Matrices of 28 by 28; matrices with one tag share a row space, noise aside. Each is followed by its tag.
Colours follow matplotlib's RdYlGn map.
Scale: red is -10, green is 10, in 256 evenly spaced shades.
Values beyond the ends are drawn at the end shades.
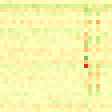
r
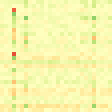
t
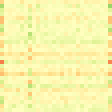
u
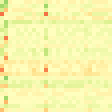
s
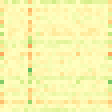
u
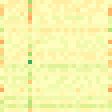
u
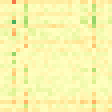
t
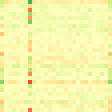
u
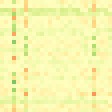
t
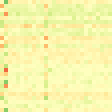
s
